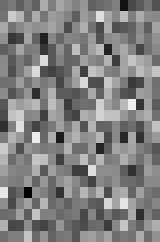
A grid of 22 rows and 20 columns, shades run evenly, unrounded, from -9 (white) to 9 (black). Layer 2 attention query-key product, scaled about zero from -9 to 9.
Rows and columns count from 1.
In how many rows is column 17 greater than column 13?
13
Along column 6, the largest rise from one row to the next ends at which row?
7
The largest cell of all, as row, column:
18, 4
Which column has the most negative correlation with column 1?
3
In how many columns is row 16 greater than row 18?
10
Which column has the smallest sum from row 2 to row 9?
14
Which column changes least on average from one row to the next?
19
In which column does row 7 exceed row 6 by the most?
6
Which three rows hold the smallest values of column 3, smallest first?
12, 11, 2
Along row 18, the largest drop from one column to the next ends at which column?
5
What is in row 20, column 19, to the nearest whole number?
0
